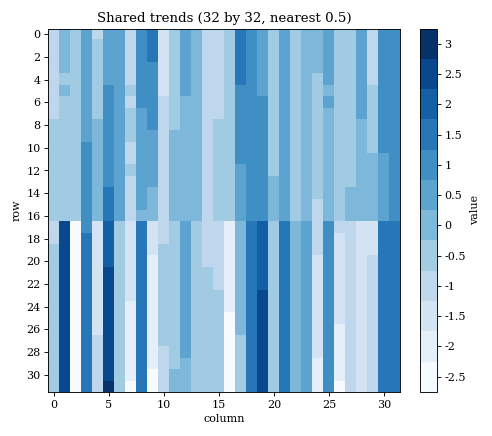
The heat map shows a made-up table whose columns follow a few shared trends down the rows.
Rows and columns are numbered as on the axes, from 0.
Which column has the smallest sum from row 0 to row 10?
10
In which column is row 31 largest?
5
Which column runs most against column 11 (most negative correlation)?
12
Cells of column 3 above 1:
14
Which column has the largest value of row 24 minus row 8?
1
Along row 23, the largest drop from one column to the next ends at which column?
2
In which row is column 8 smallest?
16
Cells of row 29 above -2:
26
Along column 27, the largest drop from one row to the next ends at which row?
17
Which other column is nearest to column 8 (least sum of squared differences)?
30
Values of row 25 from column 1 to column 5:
2.5 -2.5 1.5 -1.5 2.5
